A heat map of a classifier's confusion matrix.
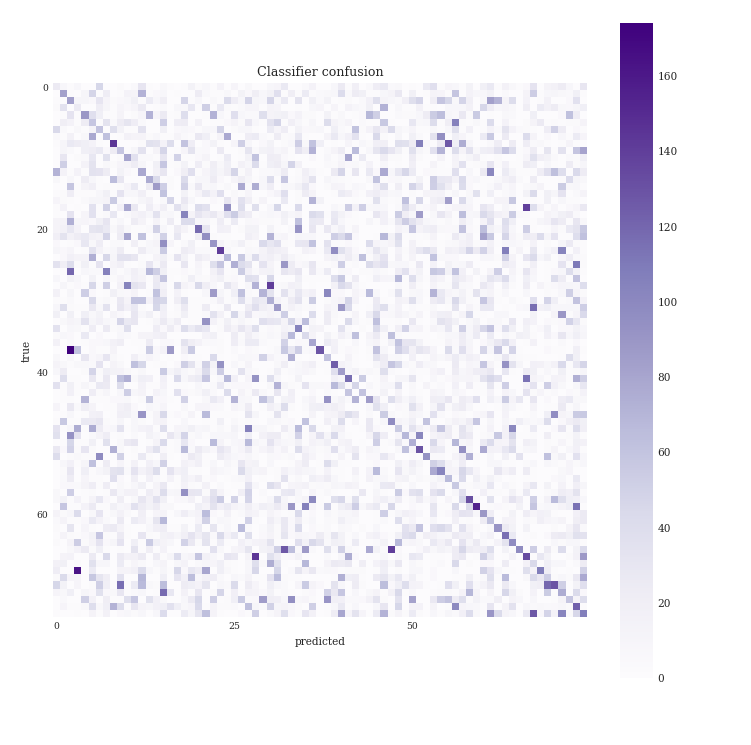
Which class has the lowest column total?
65
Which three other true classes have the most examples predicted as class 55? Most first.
8, 16, 72
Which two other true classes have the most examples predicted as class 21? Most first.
33, 68
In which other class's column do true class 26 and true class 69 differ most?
2
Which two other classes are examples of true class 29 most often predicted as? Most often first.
38, 22
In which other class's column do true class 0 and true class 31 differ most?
67
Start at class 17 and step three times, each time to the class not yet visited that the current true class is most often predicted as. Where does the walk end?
30
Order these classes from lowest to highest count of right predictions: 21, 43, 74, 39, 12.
43, 12, 21, 74, 39
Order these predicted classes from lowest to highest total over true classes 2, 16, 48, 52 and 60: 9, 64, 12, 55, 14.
14, 12, 9, 55, 64
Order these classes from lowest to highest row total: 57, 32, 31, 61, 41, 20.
61, 32, 57, 31, 20, 41
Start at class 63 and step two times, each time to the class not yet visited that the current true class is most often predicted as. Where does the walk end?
42
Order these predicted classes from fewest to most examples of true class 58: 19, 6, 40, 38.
38, 19, 6, 40
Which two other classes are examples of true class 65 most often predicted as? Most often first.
47, 32
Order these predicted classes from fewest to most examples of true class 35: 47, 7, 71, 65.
7, 65, 71, 47
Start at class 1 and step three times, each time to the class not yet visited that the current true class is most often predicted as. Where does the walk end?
15
